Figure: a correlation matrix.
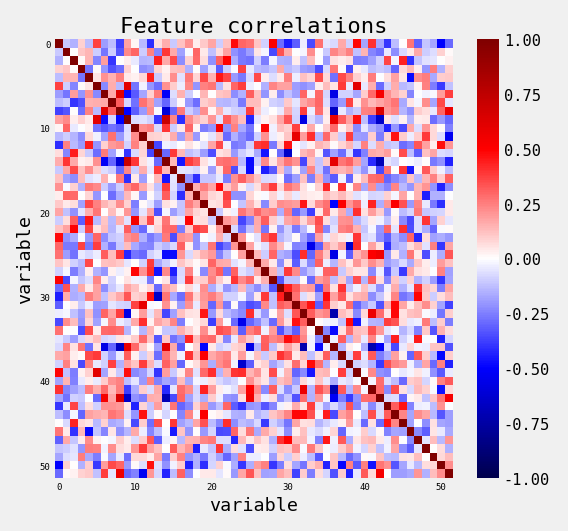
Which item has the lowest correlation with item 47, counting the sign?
23
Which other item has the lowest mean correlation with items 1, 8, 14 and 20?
13
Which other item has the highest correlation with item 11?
31
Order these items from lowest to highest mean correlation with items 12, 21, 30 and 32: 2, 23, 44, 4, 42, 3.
3, 23, 2, 42, 44, 4
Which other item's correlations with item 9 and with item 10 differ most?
5
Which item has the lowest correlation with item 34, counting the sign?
36
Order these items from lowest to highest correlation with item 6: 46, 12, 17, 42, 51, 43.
46, 17, 12, 43, 51, 42
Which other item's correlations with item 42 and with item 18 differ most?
14
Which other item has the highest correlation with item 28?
0
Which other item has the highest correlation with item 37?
19
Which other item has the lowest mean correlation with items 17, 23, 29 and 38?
42
